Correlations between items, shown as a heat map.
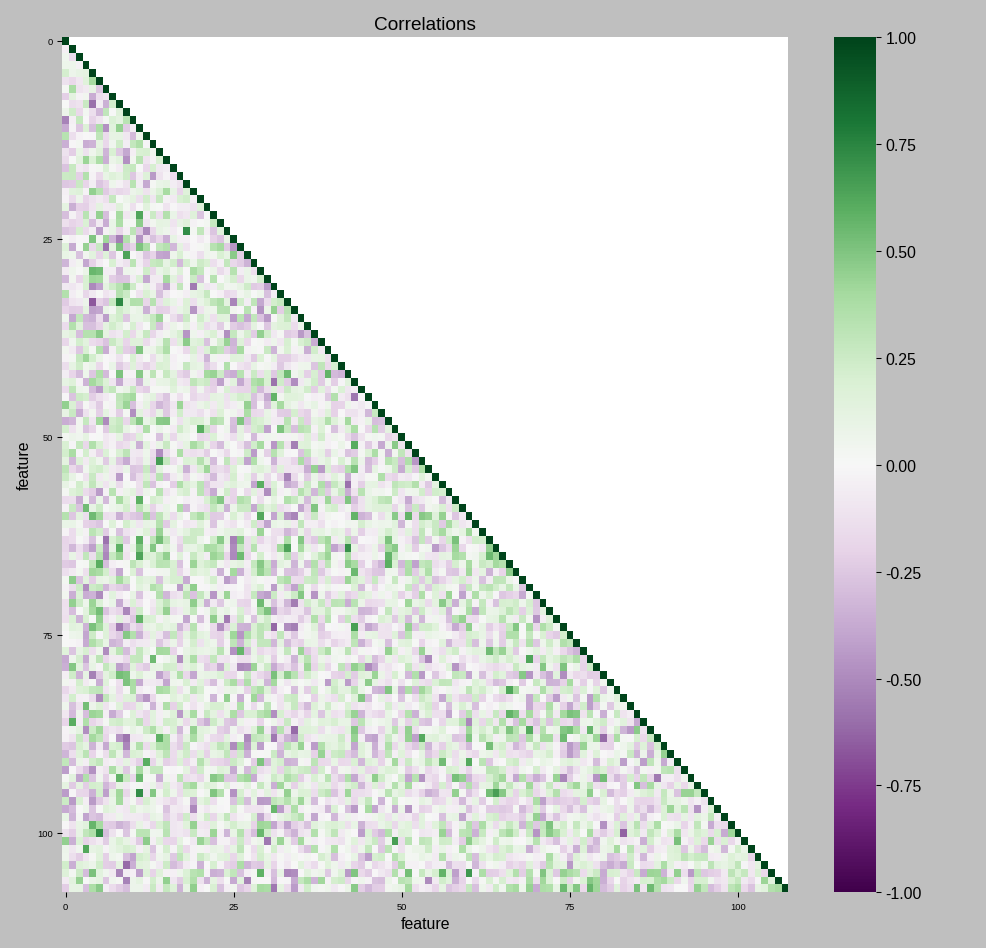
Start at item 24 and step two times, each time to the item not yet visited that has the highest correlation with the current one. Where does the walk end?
38
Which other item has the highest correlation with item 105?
60
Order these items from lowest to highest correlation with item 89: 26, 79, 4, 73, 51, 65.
4, 51, 73, 79, 65, 26
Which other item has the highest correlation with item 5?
100
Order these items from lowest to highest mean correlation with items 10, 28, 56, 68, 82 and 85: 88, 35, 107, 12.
12, 35, 88, 107
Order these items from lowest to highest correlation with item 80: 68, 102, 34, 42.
102, 42, 34, 68
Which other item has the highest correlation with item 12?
91
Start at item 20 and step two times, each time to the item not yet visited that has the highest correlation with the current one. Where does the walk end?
101
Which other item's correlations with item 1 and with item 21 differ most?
86
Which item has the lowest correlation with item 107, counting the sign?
31
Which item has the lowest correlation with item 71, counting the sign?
34
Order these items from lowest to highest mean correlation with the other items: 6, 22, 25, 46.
6, 25, 46, 22
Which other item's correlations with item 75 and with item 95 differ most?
11
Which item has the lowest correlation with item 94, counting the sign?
97
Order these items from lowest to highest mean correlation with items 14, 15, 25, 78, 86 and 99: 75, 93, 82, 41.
93, 75, 41, 82
